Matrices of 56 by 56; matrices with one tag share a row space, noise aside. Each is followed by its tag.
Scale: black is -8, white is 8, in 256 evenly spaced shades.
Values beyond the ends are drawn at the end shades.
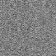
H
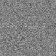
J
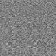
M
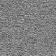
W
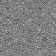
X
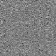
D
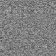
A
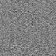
H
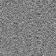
X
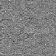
W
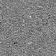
X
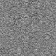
H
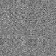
J
